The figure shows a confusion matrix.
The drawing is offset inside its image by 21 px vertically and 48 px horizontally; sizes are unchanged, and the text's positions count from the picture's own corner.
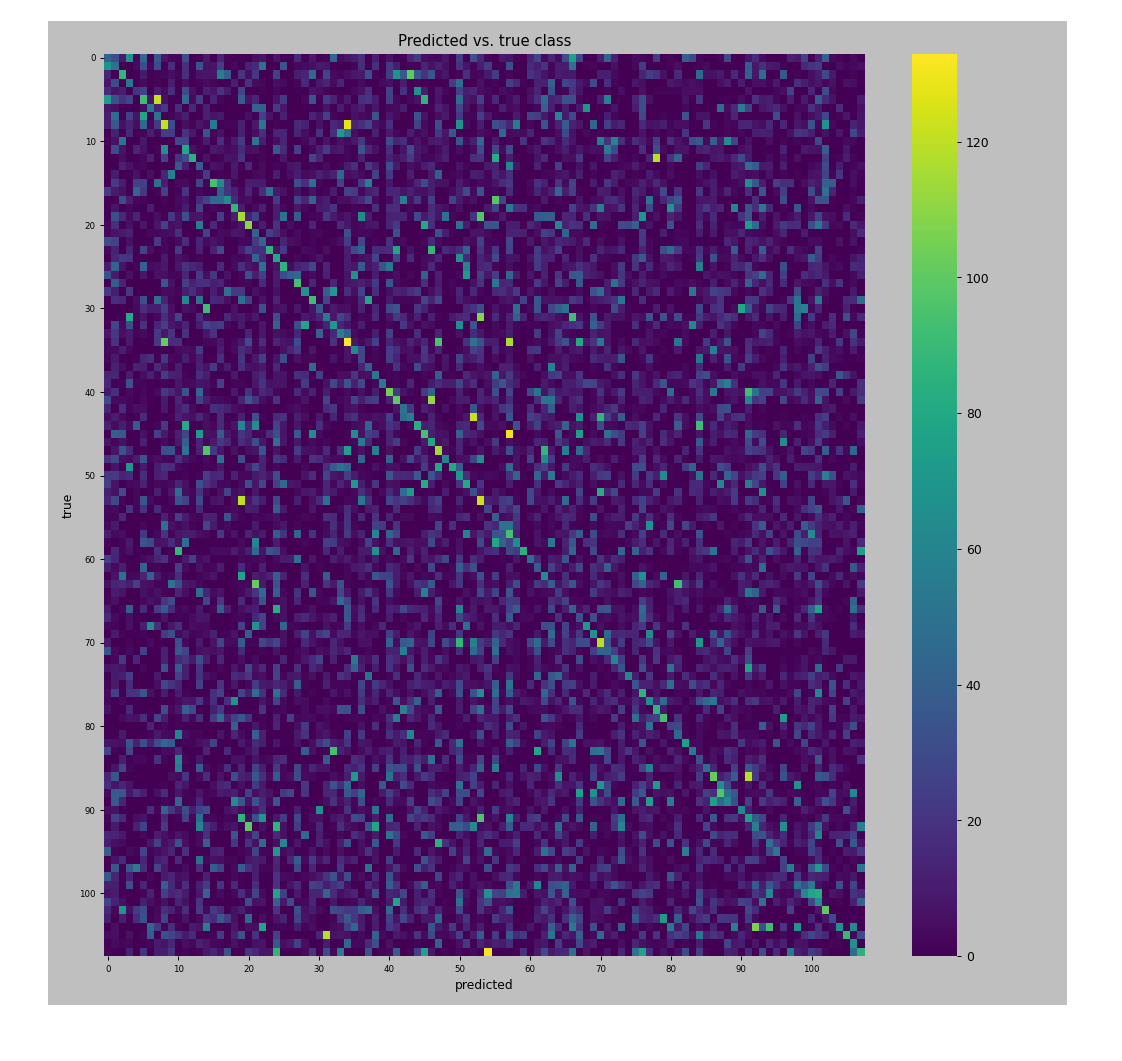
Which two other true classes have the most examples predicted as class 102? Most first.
8, 50
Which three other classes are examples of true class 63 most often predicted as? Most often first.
21, 81, 9
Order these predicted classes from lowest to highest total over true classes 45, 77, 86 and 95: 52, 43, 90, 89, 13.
90, 43, 52, 89, 13
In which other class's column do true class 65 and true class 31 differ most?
53
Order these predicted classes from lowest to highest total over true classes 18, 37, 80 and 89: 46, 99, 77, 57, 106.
99, 106, 46, 57, 77
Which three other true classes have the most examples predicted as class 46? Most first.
41, 23, 84
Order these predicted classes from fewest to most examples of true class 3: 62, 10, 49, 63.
10, 62, 49, 63
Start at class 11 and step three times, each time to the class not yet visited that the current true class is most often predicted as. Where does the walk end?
57
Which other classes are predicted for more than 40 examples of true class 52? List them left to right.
10, 42, 43, 70, 93
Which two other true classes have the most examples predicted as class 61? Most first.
83, 99
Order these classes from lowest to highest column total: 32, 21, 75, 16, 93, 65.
32, 75, 16, 93, 65, 21
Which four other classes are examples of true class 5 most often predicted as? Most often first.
7, 45, 0, 71
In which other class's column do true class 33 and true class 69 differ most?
77
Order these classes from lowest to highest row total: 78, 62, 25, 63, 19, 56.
56, 78, 62, 25, 63, 19
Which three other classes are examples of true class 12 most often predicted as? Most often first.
78, 55, 81
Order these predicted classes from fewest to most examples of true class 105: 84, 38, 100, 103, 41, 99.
103, 41, 99, 100, 38, 84
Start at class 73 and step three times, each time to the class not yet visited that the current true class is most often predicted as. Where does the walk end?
19
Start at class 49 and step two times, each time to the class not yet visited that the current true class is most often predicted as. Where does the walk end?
14
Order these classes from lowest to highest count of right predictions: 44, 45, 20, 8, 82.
82, 44, 45, 20, 8
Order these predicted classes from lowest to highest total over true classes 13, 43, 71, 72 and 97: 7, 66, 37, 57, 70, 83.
83, 7, 66, 37, 57, 70
